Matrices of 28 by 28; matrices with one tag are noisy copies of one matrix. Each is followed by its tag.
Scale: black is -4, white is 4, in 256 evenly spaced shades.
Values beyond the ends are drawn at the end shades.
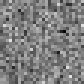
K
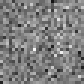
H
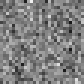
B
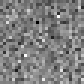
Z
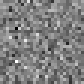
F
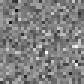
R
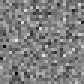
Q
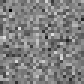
F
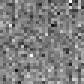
Z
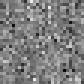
B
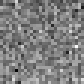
Z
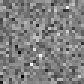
H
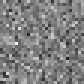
F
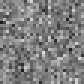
B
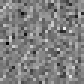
K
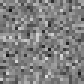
F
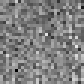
Z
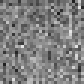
Z
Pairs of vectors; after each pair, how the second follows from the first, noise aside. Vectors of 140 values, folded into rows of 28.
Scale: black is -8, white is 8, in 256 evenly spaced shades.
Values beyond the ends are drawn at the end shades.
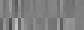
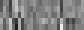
negated, scaled up.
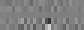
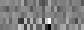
negated, scaled up.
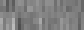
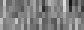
reversed, negated, scaled up.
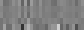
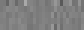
reversed, shrunk.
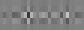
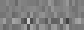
wrapped around, negated.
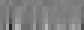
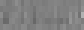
wrapped around, negated, shrunk.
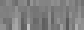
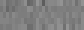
wrapped around, negated, shrunk.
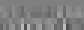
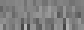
negated.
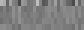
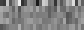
negated, scaled up.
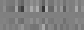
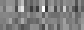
negated, scaled up.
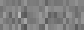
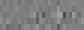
reversed, negated, partly zeroed.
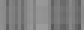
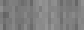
reversed, shrunk.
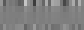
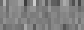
negated.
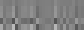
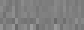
shrunk.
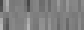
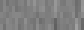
reversed, shrunk.
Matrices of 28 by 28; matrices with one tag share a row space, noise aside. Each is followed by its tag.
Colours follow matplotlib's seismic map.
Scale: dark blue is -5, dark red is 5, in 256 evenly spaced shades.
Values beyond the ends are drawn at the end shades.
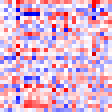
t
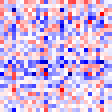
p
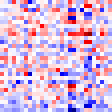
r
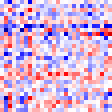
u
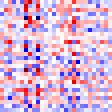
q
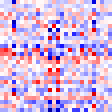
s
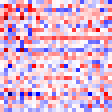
u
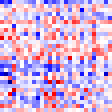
s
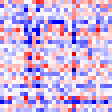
q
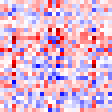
s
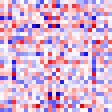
s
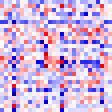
p
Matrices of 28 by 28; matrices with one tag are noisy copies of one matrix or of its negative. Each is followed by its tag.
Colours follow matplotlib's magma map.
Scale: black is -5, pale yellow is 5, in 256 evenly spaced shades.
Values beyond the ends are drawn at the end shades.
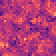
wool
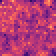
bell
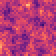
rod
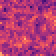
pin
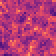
wool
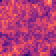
bell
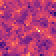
wool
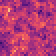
rod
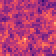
pin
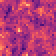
rod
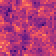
rod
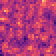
pin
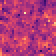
pin
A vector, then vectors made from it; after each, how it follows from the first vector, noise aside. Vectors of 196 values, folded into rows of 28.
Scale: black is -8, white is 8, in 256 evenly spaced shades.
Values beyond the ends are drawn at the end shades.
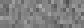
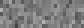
reversed.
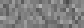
copied.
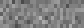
reversed.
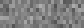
copied.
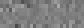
reversed, partly zeroed.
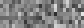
negated, scaled up.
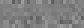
negated, partly zeroed.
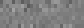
reversed, partly zeroed.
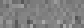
reversed, partly zeroed.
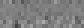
reversed, partly zeroed.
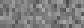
copied.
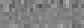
negated, partly zeroed.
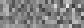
negated, scaled up.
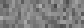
copied.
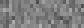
wrapped around.
